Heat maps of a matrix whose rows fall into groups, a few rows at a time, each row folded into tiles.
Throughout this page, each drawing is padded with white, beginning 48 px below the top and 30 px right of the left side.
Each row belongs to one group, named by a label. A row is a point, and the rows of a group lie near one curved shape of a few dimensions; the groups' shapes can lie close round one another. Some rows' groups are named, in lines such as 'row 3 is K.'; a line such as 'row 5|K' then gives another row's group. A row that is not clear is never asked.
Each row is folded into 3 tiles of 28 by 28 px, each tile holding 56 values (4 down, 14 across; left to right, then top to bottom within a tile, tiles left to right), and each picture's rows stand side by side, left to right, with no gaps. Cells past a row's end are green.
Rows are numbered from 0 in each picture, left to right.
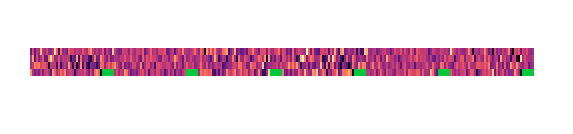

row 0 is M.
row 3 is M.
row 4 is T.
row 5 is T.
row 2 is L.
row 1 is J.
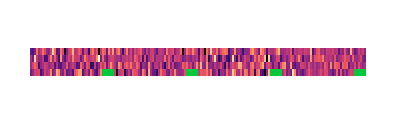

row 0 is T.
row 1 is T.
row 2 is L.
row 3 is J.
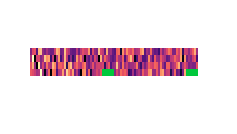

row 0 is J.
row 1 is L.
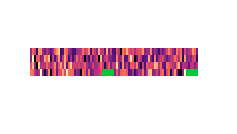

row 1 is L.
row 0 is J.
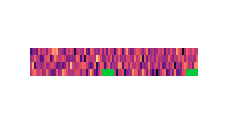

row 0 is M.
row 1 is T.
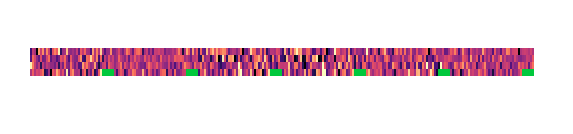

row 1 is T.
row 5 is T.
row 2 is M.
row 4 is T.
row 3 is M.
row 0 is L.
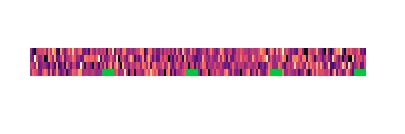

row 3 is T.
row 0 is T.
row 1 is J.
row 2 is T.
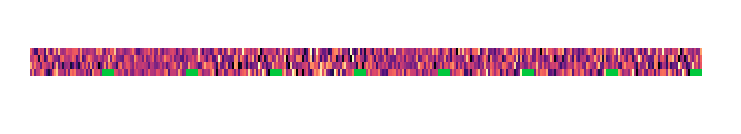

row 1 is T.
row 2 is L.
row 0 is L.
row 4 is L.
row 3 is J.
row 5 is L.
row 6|L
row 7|L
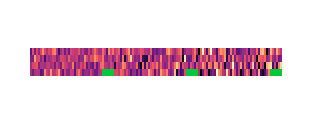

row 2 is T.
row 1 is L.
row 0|T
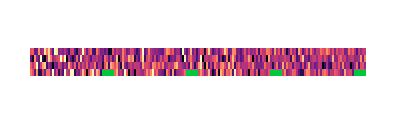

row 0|M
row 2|J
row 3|L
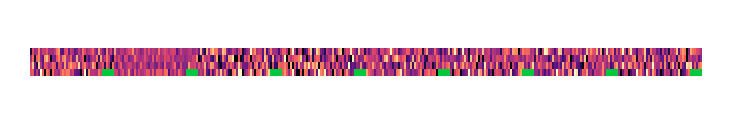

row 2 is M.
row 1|T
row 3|J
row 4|M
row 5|T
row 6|M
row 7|T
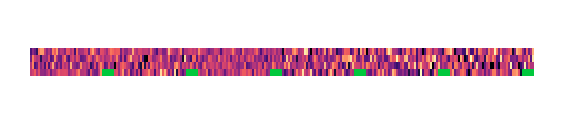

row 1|L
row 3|T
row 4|J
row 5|L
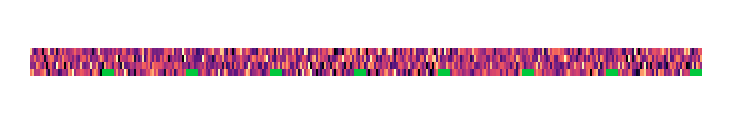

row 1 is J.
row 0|T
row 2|T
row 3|J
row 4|T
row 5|M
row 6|M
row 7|L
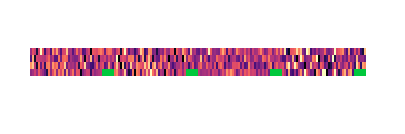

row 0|J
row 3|M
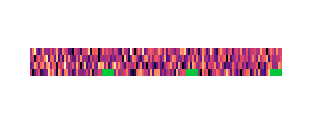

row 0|T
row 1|L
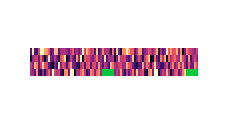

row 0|M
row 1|M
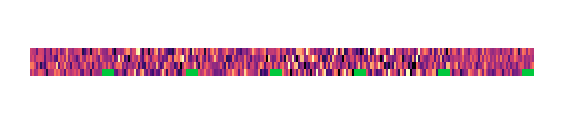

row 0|J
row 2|L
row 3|M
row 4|M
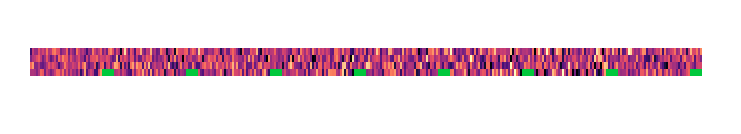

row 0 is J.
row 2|T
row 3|L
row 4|J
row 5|L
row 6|T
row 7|M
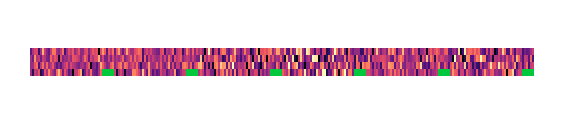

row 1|T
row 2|J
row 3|M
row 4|J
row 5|M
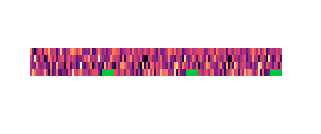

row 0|T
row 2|L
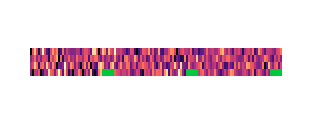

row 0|T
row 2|M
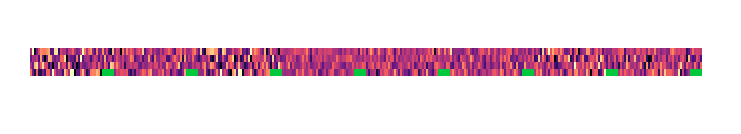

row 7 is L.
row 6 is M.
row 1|L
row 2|M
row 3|T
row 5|T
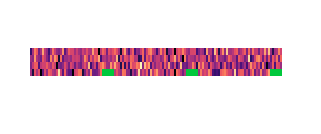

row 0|T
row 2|L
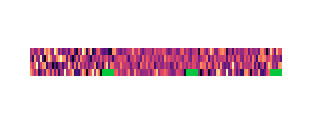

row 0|M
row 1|T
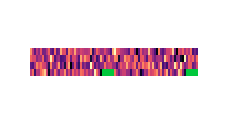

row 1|T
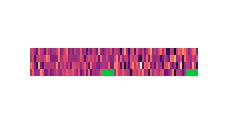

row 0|J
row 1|J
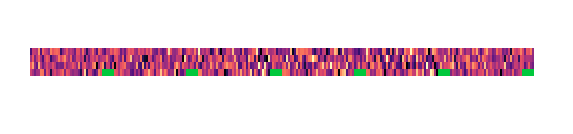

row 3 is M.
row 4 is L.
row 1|L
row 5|J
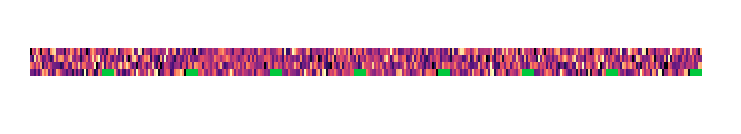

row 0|J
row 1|M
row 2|M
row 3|M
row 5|M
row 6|J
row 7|M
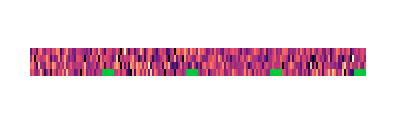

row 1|J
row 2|T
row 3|L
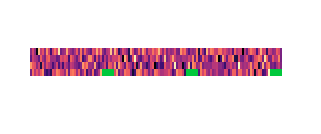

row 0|L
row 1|L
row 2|M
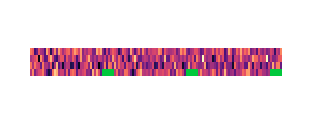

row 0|L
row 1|L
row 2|T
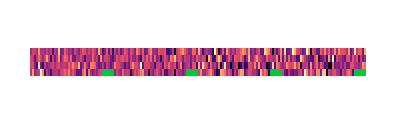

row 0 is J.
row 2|L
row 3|M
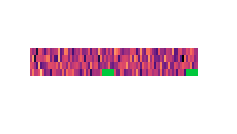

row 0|J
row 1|T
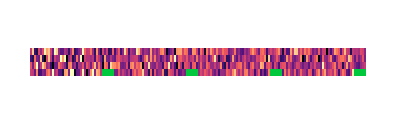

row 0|M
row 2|L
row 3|M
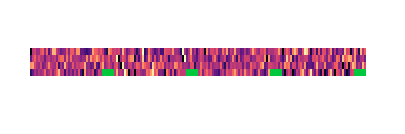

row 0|J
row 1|J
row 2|L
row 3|T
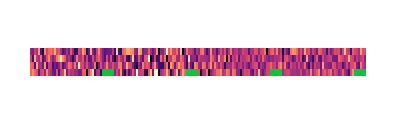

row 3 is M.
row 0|M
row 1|M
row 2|T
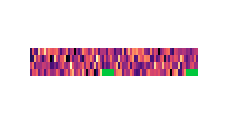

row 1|M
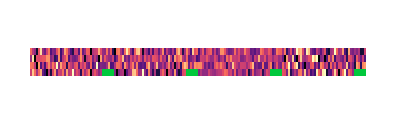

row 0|J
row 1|T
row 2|J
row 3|M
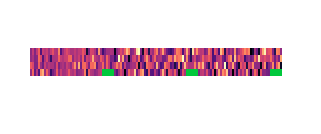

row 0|J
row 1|T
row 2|J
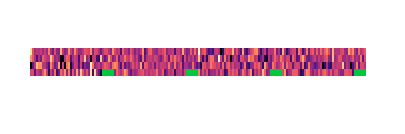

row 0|L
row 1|J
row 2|T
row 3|L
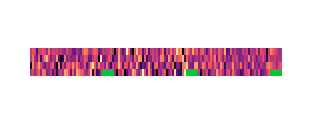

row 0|L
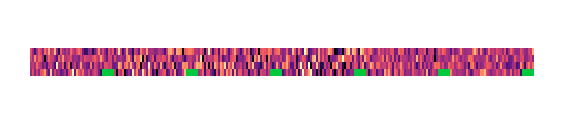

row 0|T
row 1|T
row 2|J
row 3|J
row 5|M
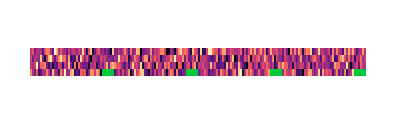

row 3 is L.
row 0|M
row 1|J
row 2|M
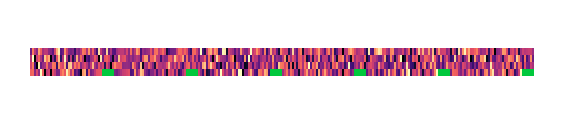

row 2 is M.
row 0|J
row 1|J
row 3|J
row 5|M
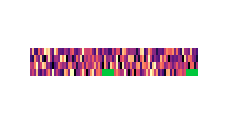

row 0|M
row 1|J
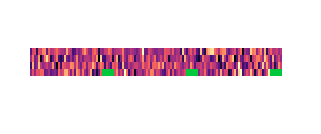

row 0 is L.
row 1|J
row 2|M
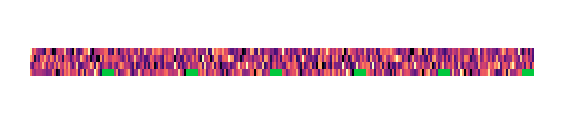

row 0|T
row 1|L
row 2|M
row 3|L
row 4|M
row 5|J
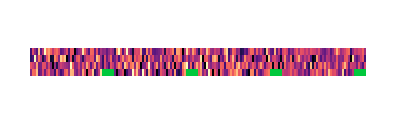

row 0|M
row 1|T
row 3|L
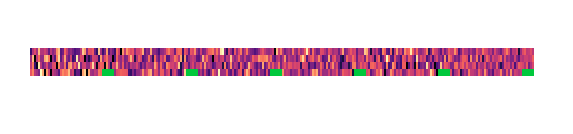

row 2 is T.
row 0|J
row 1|L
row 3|M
